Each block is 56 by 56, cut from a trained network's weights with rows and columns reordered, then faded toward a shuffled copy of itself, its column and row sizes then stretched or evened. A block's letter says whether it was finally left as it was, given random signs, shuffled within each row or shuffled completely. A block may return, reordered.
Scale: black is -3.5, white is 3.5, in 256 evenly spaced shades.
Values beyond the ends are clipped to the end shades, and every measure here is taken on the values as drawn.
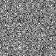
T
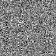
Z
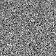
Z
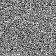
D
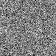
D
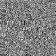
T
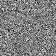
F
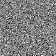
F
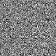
T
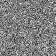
D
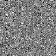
T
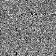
Z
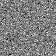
D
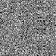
T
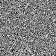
F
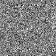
Z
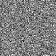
T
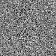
Z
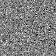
Z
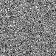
D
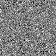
F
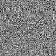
T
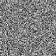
T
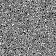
D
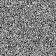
D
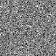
T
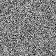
D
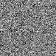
Z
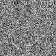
T
